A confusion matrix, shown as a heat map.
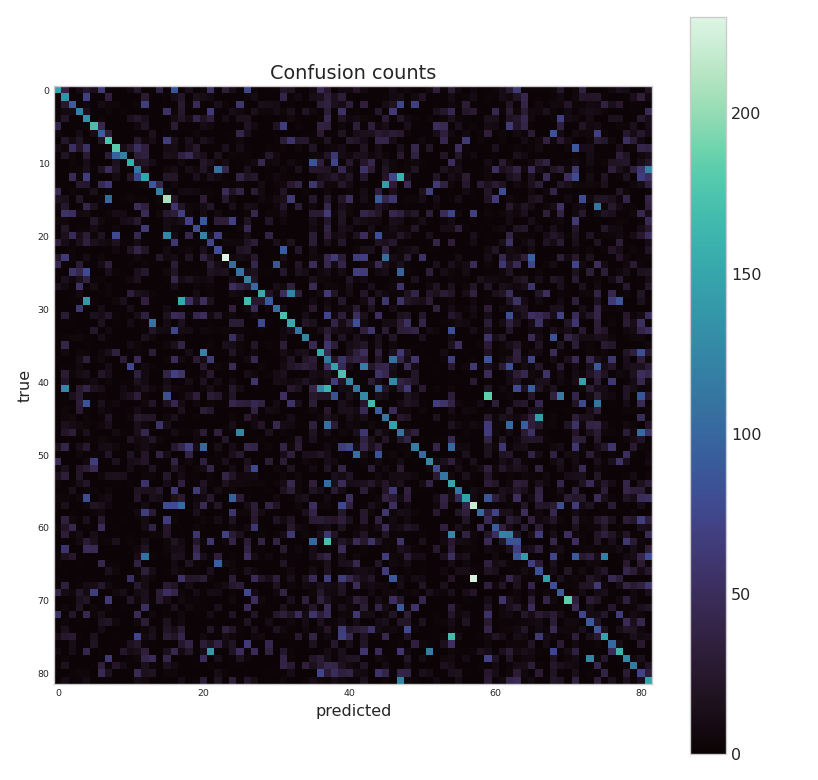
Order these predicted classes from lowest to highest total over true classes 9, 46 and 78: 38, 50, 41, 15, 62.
50, 41, 15, 38, 62
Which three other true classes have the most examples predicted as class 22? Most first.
11, 65, 20
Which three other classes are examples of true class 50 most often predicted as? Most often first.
41, 44, 78
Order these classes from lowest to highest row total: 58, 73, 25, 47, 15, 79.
73, 79, 58, 25, 47, 15
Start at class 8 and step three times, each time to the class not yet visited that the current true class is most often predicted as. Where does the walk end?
25
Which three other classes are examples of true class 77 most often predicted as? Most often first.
21, 51, 68
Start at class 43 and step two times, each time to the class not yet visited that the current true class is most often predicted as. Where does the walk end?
48
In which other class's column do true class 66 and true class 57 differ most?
17
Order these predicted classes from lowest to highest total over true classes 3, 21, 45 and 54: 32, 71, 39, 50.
50, 71, 32, 39
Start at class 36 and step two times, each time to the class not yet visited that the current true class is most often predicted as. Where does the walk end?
15
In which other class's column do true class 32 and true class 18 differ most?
13
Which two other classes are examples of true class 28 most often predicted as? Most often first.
32, 37
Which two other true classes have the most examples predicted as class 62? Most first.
61, 46
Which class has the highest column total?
37
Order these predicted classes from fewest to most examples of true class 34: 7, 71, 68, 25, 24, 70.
7, 25, 71, 70, 24, 68
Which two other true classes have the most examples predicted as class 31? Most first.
22, 5
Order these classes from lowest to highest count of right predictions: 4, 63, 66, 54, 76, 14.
63, 66, 76, 14, 4, 54
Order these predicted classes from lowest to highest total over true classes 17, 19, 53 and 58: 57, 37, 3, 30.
30, 3, 57, 37
